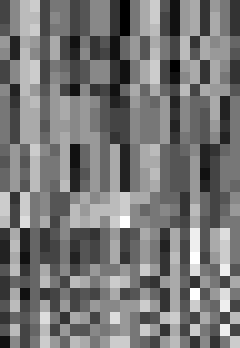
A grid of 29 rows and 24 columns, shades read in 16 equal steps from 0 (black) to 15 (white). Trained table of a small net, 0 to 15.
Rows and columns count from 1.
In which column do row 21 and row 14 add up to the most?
20
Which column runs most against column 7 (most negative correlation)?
21
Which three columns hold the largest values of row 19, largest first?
13, 3, 12
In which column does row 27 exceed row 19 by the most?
18
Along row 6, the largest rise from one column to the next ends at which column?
19
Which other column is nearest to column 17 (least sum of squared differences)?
9
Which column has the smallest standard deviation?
14
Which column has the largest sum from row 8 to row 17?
4
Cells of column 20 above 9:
14
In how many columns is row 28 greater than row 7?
13
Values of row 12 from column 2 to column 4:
4 10 10
